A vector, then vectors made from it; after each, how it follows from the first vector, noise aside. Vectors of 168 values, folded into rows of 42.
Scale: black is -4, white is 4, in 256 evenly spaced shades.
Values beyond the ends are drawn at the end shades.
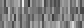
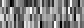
reversed, negated, scaled up.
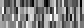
wrapped around, negated, scaled up.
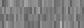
reversed, shrunk.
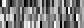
reversed, negated, scaled up.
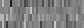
reversed, negated, partly zeroed.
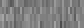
reversed, negated, shrunk.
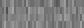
wrapped around, negated, shrunk.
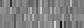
reversed, negated, partly zeroed.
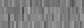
wrapped around, negated, shrunk.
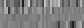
negated, partly zeroed.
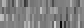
reversed, negated, partly zeroed.
